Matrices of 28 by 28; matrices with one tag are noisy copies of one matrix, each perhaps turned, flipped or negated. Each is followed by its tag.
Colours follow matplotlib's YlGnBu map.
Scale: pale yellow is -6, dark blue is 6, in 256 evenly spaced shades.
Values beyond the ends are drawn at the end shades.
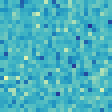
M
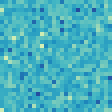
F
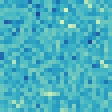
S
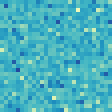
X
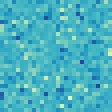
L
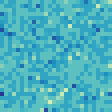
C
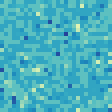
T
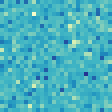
T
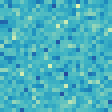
M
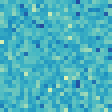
T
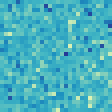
S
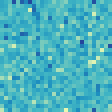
C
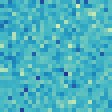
M
